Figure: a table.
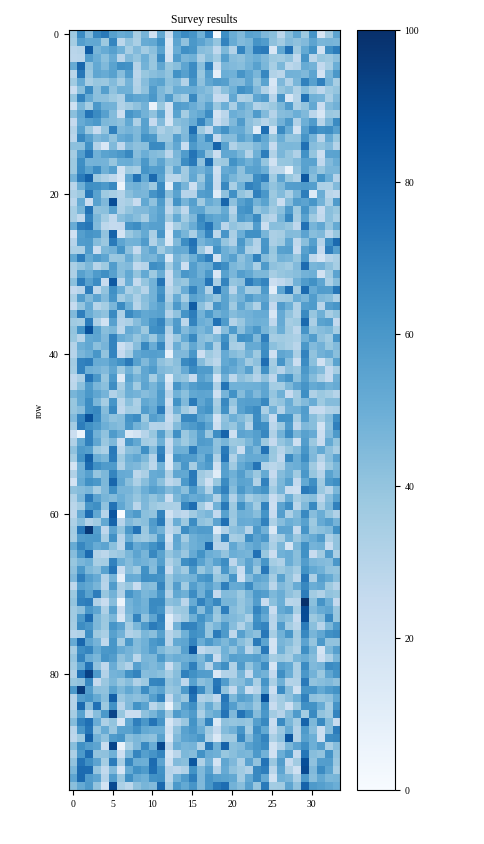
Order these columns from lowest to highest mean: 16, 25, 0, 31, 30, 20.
25, 0, 31, 20, 30, 16
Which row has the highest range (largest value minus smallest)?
71
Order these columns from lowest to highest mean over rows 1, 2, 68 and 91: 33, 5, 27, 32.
27, 33, 32, 5
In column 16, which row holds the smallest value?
40
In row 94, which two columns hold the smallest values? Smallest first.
4, 7
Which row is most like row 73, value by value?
90
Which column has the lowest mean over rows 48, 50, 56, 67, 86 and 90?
12
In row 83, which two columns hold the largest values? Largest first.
24, 5
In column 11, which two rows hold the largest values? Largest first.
89, 94
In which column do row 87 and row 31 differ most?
5
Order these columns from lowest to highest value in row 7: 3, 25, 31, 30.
25, 31, 30, 3
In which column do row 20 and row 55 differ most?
15
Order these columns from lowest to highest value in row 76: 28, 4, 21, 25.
25, 4, 28, 21
